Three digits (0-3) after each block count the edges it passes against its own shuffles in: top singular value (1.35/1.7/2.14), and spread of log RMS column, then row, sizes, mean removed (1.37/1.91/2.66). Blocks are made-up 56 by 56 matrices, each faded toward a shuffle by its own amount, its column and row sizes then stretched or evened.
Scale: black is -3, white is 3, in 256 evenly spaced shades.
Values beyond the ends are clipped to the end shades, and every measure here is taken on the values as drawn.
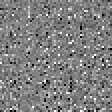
1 2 1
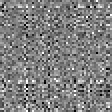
3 2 2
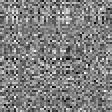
3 1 2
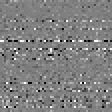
2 0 3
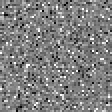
0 0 0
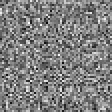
3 1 0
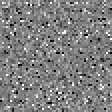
0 0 1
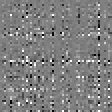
2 3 3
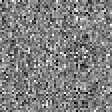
2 1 1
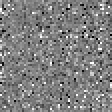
0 2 1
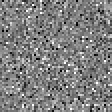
0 0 0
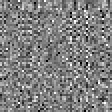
3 2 0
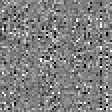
0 3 1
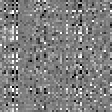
3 3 1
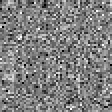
2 0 0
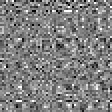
3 0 2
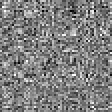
3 1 2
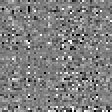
1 2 3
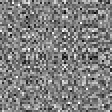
3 1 1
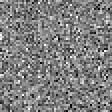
0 1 0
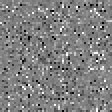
1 1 1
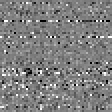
1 0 3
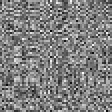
3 1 0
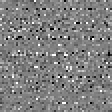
0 0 3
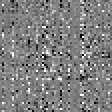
1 3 2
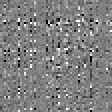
2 3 2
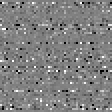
0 0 3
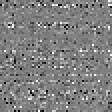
1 1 3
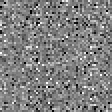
1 2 1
